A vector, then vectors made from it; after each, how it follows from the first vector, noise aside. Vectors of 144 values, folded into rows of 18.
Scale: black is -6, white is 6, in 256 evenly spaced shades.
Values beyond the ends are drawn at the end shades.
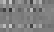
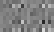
reversed.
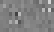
wrapped around, partly zeroed.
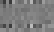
negated, partly zeroed.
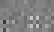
wrapped around, partly zeroed.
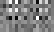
wrapped around, scaled up.
